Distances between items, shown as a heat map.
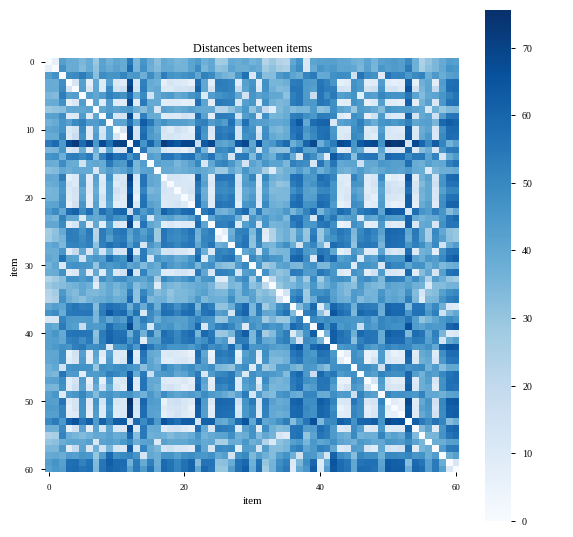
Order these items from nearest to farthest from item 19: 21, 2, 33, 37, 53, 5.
21, 33, 5, 2, 37, 53
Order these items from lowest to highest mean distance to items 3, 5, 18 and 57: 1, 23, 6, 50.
6, 50, 23, 1
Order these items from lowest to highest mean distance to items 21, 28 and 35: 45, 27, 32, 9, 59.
9, 32, 45, 27, 59
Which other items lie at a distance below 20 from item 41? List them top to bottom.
14, 27, 37, 58
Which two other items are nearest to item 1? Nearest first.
0, 38
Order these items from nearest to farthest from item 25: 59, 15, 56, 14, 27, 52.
56, 59, 27, 14, 15, 52
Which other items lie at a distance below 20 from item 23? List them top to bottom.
5, 15, 29, 39, 46
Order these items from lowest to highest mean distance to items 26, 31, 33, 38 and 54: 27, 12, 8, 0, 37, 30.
0, 8, 30, 27, 37, 12
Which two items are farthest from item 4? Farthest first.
12, 53
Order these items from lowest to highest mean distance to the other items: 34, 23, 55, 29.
34, 55, 23, 29
